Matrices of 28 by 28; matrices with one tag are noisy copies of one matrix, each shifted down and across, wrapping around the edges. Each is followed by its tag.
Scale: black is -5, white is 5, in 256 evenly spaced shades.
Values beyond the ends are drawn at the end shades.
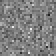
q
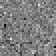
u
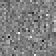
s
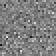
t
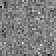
q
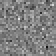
u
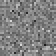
t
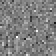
u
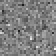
u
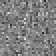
q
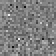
t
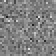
t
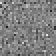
t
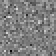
u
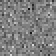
q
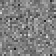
u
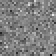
u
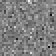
q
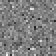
u
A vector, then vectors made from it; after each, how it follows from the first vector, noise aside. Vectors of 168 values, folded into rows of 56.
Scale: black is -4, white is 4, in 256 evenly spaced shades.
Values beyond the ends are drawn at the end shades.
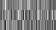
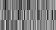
negated.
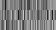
negated.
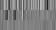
wrapped around, negated, partly zeroed.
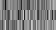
negated.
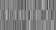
wrapped around, shrunk.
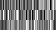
reversed, scaled up.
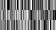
wrapped around, negated, scaled up.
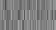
negated, shrunk.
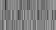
negated, shrunk.
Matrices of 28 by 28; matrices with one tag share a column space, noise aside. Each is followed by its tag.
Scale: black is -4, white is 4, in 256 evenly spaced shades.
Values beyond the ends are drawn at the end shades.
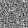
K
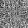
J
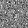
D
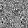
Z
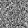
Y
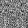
K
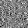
J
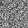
Y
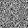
Y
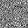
Y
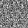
D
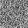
J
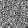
J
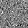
Y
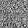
Y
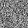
K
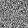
Y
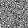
Y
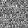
D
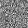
K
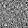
Y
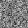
Z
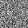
Z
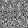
Z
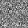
Y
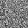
Z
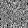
Y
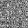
Z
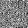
J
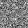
Y
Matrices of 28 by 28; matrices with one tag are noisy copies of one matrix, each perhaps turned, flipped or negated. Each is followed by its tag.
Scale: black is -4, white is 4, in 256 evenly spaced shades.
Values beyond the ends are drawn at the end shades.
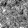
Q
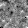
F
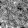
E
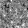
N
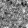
Q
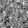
N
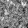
Q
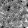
E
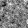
Q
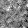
E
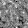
N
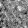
E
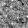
N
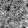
E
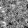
Q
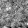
E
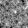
F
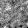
E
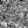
Q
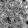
E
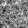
Q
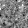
N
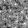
N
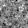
N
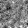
E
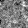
Q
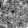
F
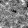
F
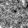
F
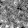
E
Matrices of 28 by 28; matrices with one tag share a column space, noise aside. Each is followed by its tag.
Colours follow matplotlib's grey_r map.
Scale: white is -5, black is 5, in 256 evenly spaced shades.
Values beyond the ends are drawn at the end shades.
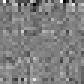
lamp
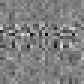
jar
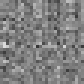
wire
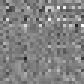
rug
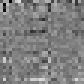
lamp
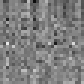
wire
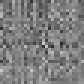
wire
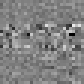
jar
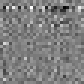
rug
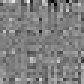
lamp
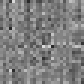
wire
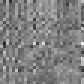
wire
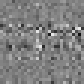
jar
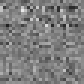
rug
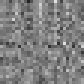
wire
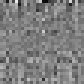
lamp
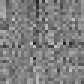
wire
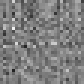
wire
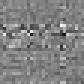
jar
